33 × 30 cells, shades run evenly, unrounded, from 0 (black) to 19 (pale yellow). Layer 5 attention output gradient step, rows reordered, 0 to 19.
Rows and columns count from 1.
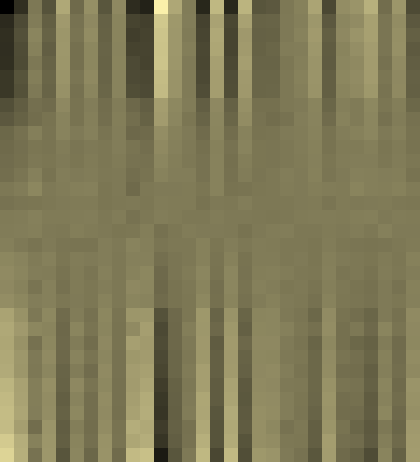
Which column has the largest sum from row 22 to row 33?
1
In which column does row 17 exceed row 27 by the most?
12
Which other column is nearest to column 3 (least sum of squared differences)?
21
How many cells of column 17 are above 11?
11
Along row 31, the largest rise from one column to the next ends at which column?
17
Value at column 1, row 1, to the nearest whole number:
0
